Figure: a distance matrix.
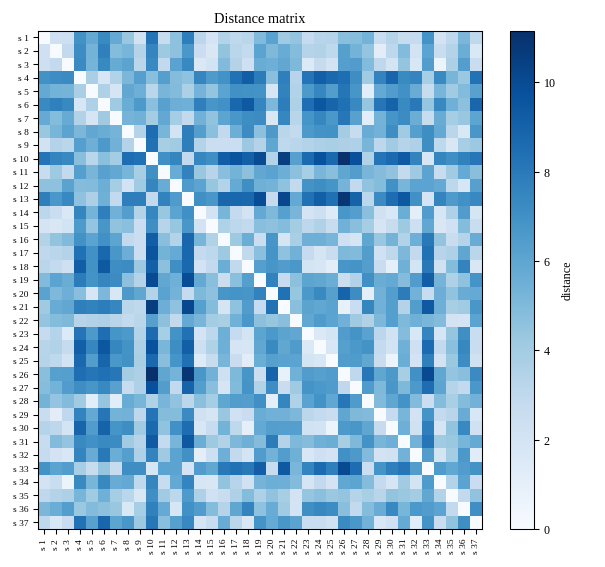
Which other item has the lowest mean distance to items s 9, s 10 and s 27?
s 35
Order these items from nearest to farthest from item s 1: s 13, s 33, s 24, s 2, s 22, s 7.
s 2, s 24, s 22, s 7, s 33, s 13
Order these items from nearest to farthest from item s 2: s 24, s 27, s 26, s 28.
s 24, s 28, s 27, s 26
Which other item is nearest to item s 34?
s 3
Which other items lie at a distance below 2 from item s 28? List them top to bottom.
s 5, s 7, s 20
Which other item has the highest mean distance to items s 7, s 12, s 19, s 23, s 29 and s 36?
s 10
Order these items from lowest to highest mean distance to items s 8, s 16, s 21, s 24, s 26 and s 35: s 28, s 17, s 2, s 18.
s 17, s 2, s 18, s 28
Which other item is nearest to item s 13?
s 33
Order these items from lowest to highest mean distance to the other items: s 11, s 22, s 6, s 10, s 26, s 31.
s 22, s 11, s 31, s 26, s 6, s 10
